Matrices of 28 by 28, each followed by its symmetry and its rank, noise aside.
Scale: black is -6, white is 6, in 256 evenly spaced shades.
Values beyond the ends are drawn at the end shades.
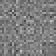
symmetric, rank three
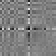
symmetric, rank one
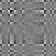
symmetric, rank one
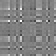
symmetric, rank one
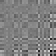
symmetric, rank one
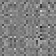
no symmetry, rank three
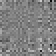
no symmetry, rank three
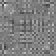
symmetric, rank three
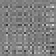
no symmetry, rank two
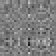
no symmetry, rank three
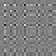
symmetric, rank one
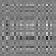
no symmetry, rank one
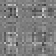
no symmetry, rank two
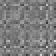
symmetric, rank two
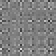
antisymmetric, rank two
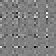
no symmetry, rank two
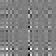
no symmetry, rank one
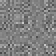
symmetric, rank three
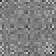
symmetric, rank three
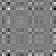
symmetric, rank one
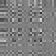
no symmetry, rank two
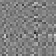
no symmetry, rank three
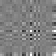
symmetric, rank one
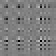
symmetric, rank one
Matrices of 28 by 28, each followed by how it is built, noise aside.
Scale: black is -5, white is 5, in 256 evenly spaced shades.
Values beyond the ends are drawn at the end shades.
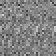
repeating columns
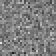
noise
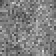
smooth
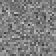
noise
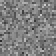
noise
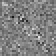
banded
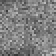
smooth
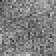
smooth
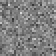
noise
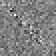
banded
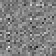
low rank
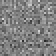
low rank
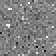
sparse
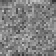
smooth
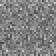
repeating columns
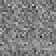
repeating columns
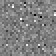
sparse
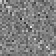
banded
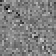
banded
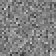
noise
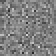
low rank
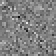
banded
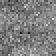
smooth
